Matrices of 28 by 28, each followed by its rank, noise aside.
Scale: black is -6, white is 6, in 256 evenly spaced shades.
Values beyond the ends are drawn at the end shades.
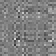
three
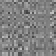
three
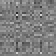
three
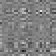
three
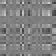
one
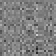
three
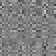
three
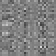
four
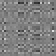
two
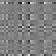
one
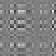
one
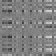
one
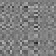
two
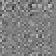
four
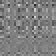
two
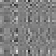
two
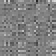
three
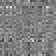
four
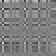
one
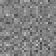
four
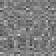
four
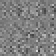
four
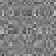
three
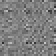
four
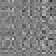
three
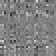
three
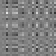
one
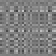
one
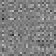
four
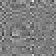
four
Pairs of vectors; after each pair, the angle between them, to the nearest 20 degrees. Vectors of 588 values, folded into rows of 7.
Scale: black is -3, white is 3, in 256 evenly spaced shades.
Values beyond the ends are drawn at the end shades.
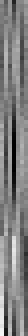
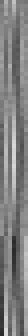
160 degrees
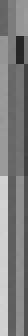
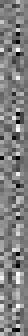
80 degrees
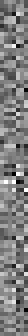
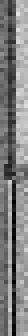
80 degrees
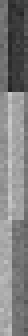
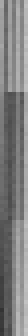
140 degrees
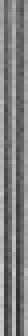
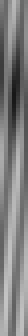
100 degrees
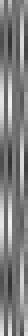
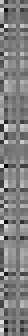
80 degrees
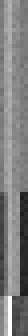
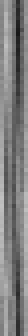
100 degrees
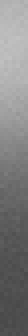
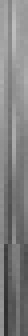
40 degrees
